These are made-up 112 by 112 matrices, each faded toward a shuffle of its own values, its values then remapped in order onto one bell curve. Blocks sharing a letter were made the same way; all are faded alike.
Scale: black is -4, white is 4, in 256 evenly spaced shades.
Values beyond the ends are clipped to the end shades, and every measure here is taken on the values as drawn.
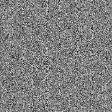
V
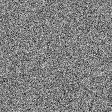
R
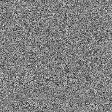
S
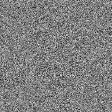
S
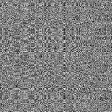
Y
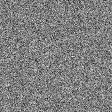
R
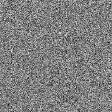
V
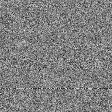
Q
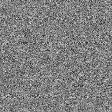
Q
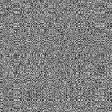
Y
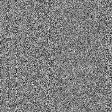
V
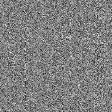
V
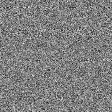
Q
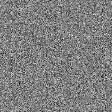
V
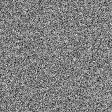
R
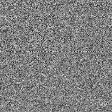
S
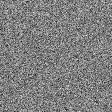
R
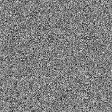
S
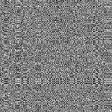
Y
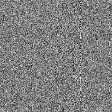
V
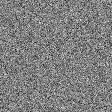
R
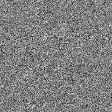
S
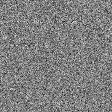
Q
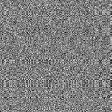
Y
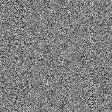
V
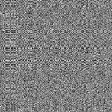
Y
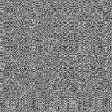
Y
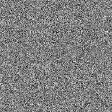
S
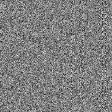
V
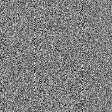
V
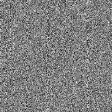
V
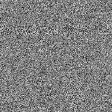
S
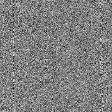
V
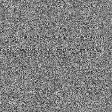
S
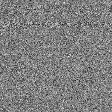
Q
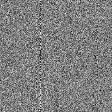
V
